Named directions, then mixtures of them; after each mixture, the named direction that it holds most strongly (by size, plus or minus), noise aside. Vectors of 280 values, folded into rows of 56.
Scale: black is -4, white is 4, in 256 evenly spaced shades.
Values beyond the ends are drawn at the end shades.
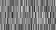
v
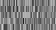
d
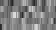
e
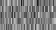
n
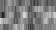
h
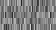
n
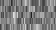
e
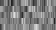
e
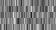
n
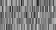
n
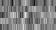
e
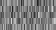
n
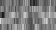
h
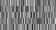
v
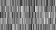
v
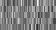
n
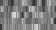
e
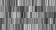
h
